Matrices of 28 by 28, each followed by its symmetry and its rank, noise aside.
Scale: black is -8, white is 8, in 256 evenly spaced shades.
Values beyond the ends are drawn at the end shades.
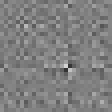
symmetric, rank two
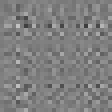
no symmetry, rank two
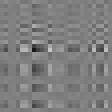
no symmetry, rank one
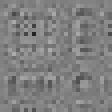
symmetric, rank three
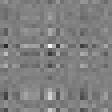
no symmetry, rank one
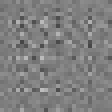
antisymmetric, rank two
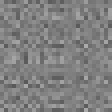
no symmetry, rank three
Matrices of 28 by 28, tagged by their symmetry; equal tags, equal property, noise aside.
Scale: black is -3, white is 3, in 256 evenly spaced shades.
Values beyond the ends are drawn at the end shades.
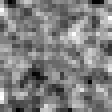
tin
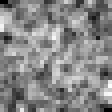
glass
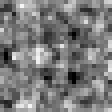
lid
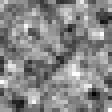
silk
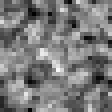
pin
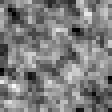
silk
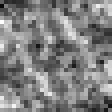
glass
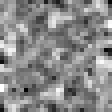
glass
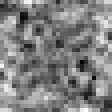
glass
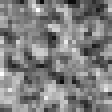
tin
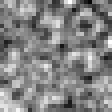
pin
